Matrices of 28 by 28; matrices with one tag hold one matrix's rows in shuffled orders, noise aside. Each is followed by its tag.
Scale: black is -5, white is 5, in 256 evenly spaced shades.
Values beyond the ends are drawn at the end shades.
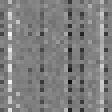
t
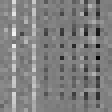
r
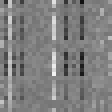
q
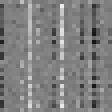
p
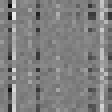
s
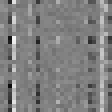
s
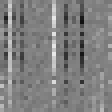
q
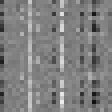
p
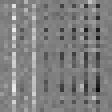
r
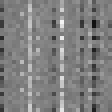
p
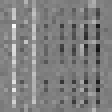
r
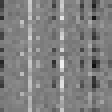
p
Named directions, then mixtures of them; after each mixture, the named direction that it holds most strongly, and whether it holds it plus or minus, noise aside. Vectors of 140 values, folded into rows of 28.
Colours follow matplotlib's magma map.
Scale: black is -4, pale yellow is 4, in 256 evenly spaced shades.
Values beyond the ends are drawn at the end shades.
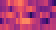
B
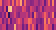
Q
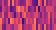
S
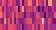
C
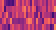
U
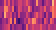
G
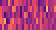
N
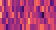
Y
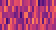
N, plus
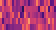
Y, plus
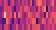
N, minus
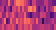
B, plus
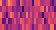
Y, plus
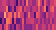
N, minus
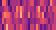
Y, minus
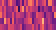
C, plus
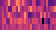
B, plus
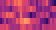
B, plus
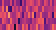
Q, minus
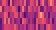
S, minus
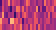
S, plus
